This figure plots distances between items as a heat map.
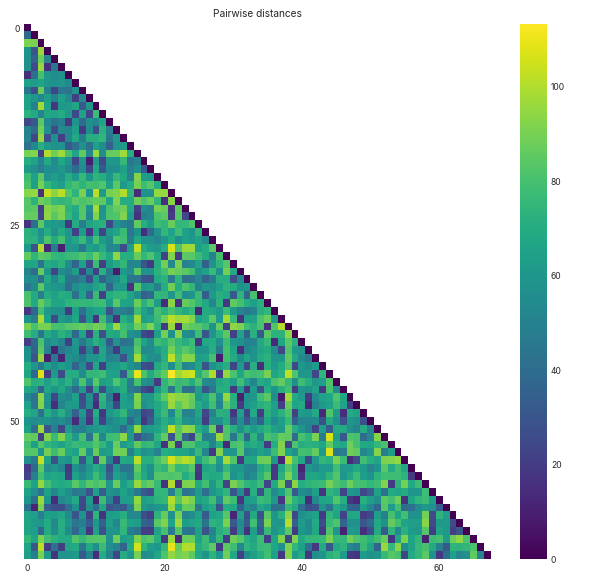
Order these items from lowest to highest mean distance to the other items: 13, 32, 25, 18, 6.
32, 18, 6, 13, 25
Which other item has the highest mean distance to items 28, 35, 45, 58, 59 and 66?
21
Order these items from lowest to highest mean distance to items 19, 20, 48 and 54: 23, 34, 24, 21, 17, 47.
17, 47, 34, 24, 23, 21
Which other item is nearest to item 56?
40
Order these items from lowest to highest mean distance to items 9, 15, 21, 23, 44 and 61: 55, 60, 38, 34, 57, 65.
34, 57, 60, 55, 65, 38
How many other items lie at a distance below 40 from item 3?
9
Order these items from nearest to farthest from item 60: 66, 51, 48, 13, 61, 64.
48, 13, 61, 66, 51, 64
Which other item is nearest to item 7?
50
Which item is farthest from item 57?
38
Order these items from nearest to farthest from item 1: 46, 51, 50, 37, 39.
51, 37, 50, 46, 39
